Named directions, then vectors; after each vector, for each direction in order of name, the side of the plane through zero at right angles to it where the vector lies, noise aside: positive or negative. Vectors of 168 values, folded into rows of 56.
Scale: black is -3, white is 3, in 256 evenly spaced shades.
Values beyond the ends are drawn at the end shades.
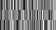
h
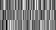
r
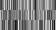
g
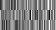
positive, positive, positive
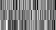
positive, negative, negative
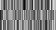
negative, positive, negative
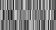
positive, negative, positive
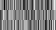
negative, positive, negative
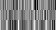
positive, negative, negative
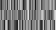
positive, positive, negative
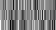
positive, negative, negative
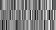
positive, positive, positive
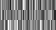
negative, negative, positive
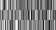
negative, negative, negative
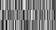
positive, negative, positive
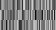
positive, negative, positive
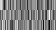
negative, negative, negative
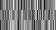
negative, positive, positive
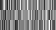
positive, positive, positive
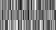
negative, negative, positive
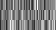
negative, positive, positive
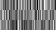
positive, negative, negative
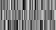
positive, positive, negative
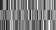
positive, positive, positive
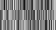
negative, positive, negative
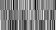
positive, negative, negative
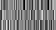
negative, positive, negative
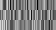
negative, negative, negative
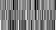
positive, negative, negative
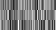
positive, negative, negative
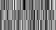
negative, positive, negative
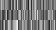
negative, negative, positive
